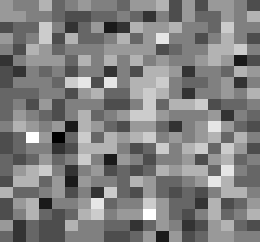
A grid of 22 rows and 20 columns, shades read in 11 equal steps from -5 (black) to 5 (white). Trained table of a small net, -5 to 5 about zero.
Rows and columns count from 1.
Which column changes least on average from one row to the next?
15
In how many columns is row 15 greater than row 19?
8
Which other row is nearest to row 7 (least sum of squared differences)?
9
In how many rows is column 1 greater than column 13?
5
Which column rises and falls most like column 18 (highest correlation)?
4
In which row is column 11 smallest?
21
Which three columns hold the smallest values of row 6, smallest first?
19, 1, 20
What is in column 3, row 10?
-2
